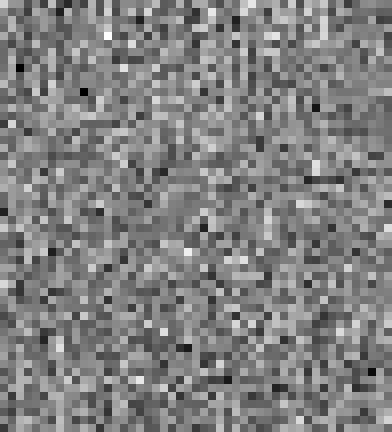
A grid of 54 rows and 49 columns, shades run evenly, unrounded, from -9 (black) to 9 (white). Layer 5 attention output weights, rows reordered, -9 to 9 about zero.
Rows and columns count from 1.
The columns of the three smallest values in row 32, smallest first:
7, 45, 29
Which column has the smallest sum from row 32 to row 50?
27
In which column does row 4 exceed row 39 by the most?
41
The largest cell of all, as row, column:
5, 14
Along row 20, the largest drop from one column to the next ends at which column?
47
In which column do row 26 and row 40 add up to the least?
19
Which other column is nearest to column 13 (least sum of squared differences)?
22
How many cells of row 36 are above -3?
40
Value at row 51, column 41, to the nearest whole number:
-4
